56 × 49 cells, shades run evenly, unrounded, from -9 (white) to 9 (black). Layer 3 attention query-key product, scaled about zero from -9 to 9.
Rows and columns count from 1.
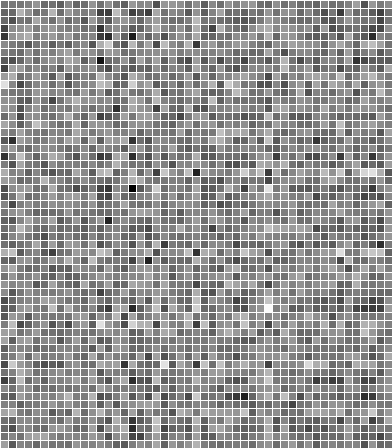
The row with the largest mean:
8
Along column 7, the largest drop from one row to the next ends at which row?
33
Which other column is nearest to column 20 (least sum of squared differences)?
25
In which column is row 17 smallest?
28
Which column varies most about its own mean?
17
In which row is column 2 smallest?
46
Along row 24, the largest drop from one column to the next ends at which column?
34
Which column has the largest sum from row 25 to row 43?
48
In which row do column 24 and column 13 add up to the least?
41
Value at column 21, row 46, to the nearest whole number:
-7
